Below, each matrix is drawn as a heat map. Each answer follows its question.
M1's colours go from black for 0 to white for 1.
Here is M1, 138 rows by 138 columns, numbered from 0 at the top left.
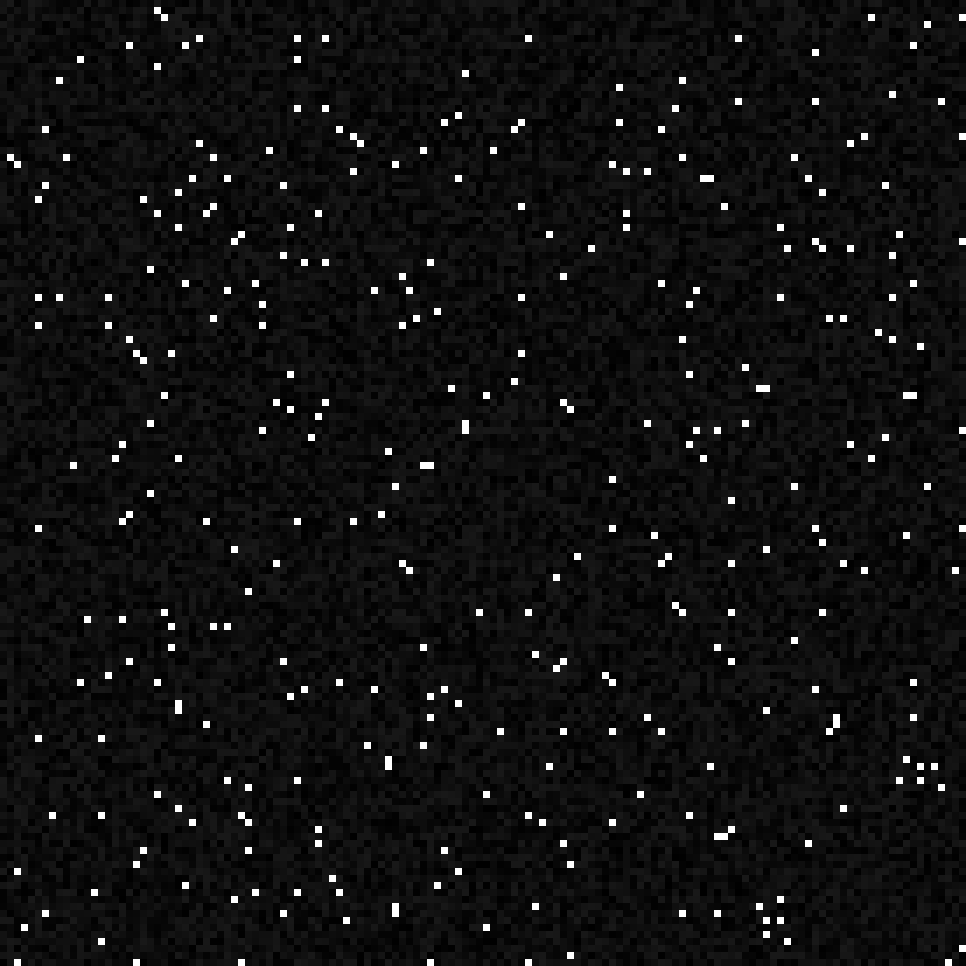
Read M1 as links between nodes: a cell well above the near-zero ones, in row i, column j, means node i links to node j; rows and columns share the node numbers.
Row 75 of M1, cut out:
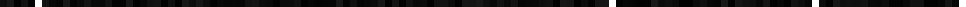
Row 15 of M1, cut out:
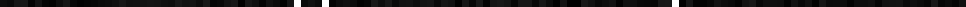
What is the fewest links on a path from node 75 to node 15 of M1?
3
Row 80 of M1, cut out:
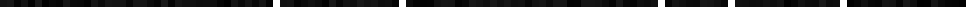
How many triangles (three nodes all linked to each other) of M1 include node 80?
2
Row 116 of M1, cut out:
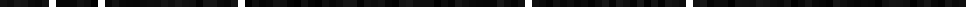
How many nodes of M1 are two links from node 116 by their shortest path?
9
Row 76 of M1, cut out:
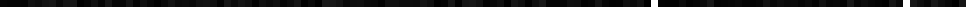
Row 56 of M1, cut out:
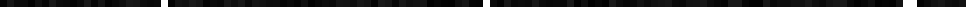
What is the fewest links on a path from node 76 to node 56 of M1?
2
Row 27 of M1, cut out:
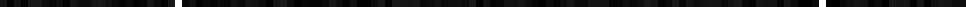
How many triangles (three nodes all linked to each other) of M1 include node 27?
0
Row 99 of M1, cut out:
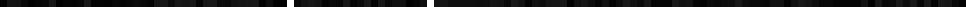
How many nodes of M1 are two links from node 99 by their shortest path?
7
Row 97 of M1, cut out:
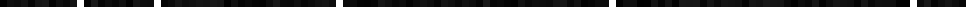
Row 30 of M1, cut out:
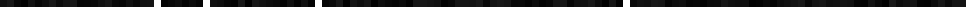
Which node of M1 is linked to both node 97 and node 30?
node 22
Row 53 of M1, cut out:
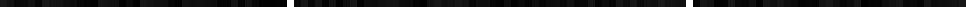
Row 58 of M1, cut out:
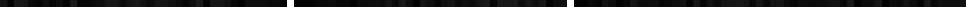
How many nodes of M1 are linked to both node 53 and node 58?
1
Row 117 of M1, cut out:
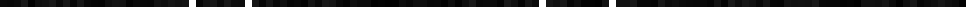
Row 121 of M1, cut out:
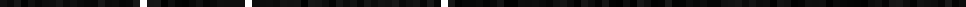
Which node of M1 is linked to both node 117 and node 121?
node 35
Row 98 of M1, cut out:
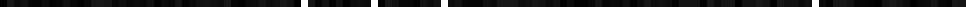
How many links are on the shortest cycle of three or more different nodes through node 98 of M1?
7
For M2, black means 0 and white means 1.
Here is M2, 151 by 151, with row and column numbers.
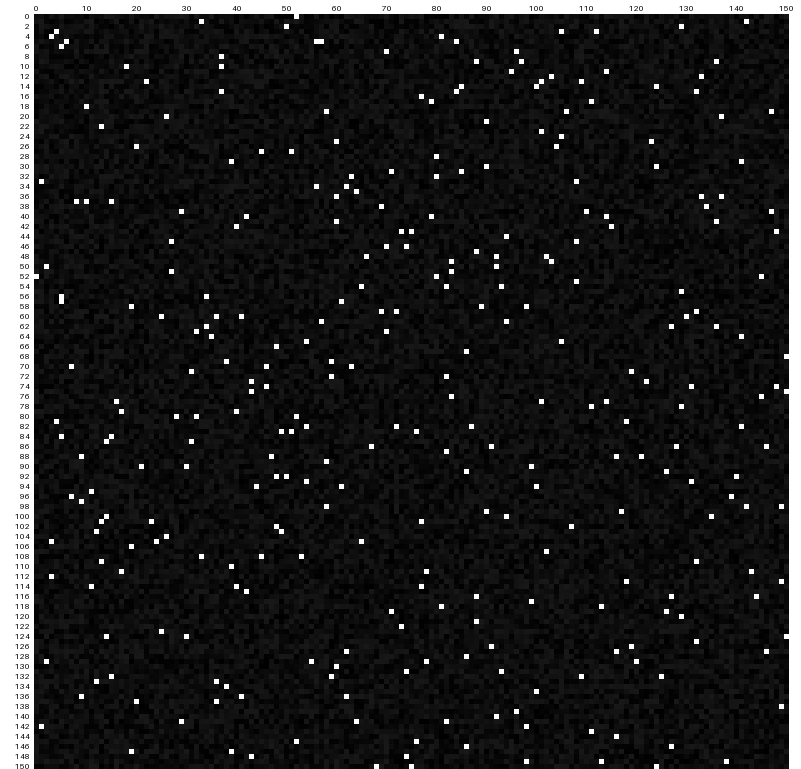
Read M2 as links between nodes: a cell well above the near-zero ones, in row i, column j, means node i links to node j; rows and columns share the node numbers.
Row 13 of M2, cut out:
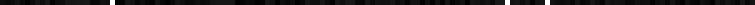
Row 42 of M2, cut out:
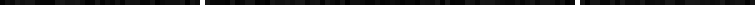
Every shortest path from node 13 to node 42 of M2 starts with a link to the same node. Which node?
node 101
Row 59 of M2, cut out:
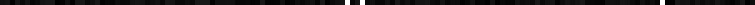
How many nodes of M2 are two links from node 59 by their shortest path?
5
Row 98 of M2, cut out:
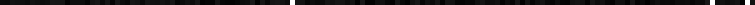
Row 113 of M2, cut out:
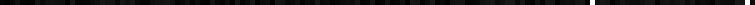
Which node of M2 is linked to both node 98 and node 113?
node 149
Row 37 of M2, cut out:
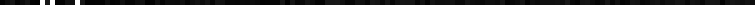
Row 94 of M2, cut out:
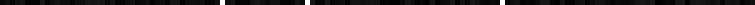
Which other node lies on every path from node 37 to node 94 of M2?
node 15
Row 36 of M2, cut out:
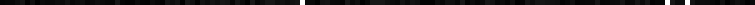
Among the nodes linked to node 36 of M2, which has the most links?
node 60
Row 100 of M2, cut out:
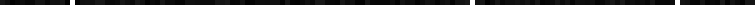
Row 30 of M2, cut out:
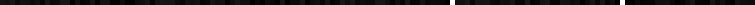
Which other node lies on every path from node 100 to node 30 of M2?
node 124
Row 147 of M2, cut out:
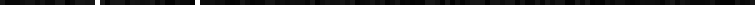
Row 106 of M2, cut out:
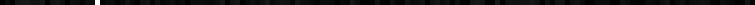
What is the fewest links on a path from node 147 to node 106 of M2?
2
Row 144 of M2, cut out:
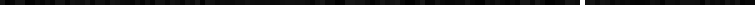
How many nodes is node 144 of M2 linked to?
1
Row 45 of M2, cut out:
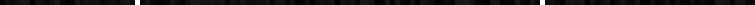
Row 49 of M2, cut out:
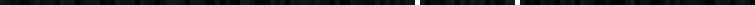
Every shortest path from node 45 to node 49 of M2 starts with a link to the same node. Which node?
node 27
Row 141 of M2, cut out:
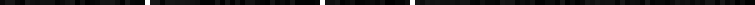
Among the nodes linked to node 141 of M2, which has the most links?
node 82
